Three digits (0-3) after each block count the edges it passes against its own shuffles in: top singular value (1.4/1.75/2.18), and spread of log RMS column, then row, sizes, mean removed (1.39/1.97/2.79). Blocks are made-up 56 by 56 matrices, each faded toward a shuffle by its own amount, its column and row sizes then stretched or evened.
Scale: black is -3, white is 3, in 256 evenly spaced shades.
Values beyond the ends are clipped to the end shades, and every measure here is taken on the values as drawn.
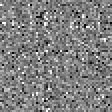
1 1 1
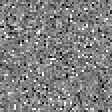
0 0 0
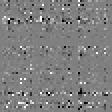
0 2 3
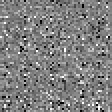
1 2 1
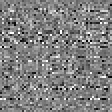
2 0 3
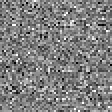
2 0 1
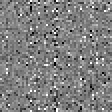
0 2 1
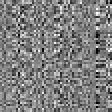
3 3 1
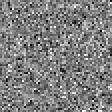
1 1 0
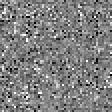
0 2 1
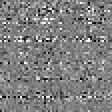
0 2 3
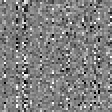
2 3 0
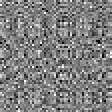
3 1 1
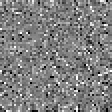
1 1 1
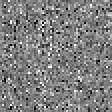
0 2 1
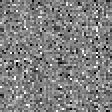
1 1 0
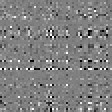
3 2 3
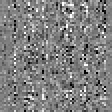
1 3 1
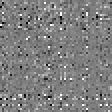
0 2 2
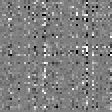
1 3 2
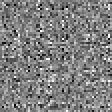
1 2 2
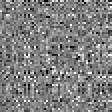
3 1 2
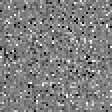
0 1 1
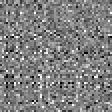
2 1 2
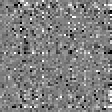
2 2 2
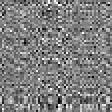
3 2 2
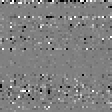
1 1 3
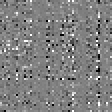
1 3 2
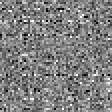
2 0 2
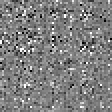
0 2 2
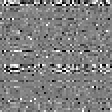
3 0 3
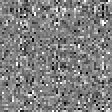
2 2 1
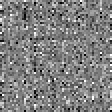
1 3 1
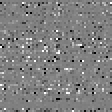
0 1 3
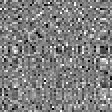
3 0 1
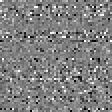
0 0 3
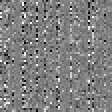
0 3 0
